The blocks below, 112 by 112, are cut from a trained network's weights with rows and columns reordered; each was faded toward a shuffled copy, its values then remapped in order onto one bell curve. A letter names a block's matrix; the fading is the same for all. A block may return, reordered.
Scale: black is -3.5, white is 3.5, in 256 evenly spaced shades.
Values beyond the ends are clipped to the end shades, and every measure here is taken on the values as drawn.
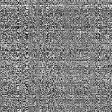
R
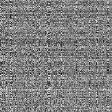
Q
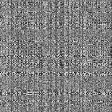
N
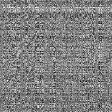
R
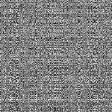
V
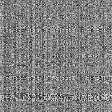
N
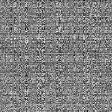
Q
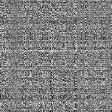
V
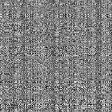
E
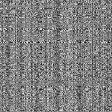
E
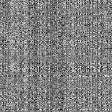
N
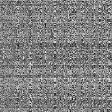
Q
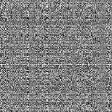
R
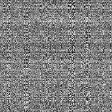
Q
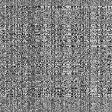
N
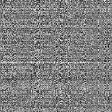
R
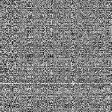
R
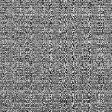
Q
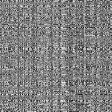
N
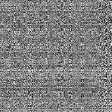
V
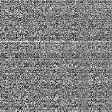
R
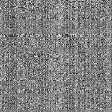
E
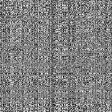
E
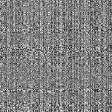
N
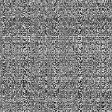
V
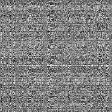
R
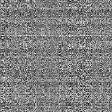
V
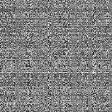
R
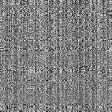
N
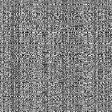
E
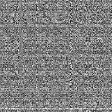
R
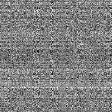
R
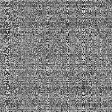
Q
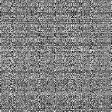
Q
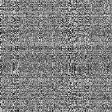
Q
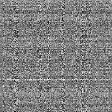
R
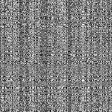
N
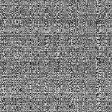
Q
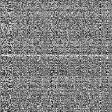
R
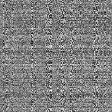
Q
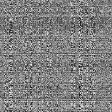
V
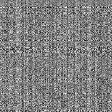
E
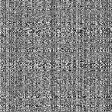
N
